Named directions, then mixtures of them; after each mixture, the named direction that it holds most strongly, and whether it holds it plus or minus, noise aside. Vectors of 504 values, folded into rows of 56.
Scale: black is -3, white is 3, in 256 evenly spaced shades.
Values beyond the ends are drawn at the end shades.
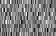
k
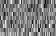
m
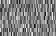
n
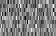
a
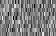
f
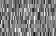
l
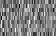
l, plus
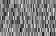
f, minus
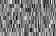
m, plus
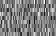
l, minus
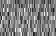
l, plus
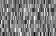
l, plus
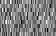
k, plus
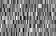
a, plus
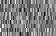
k, minus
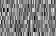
l, minus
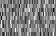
l, plus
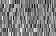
n, plus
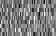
l, plus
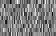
n, minus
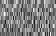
m, minus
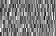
n, plus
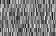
n, minus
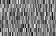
n, minus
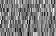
l, minus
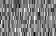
l, plus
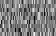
l, minus
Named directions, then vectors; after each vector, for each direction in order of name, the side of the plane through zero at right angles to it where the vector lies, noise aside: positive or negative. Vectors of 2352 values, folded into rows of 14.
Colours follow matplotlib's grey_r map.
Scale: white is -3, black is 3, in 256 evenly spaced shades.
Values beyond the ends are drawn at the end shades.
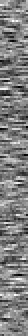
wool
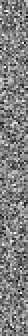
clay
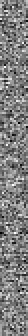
positive, positive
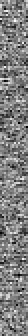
positive, positive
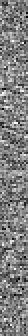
positive, negative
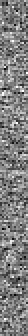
positive, negative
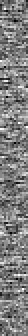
negative, negative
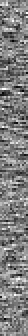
negative, positive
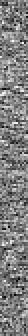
positive, negative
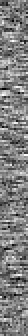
positive, negative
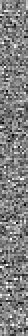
positive, positive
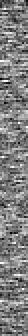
negative, negative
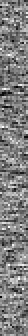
negative, positive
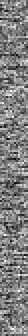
negative, negative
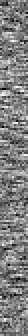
positive, negative
